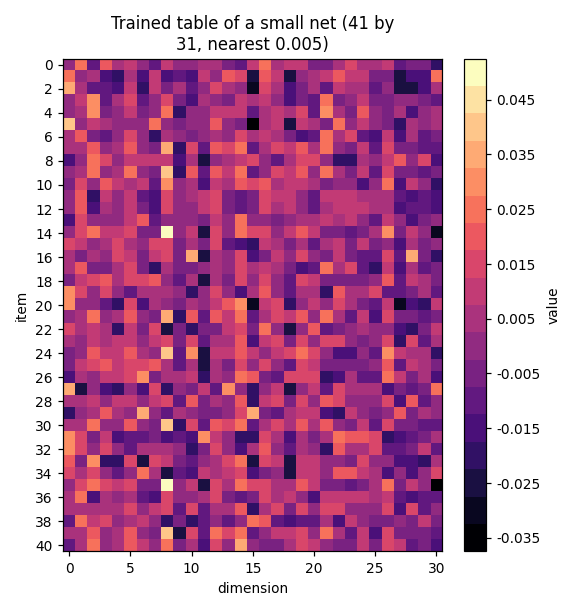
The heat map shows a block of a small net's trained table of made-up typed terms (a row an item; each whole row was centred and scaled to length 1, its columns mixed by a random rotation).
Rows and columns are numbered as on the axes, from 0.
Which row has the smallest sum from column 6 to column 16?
31
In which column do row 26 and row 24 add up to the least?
11
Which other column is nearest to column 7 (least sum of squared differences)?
20
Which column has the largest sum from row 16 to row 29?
14
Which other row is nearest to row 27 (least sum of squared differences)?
1
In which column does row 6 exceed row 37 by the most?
15
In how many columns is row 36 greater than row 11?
6
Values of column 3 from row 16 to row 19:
0 -0.005 0.02 0.015
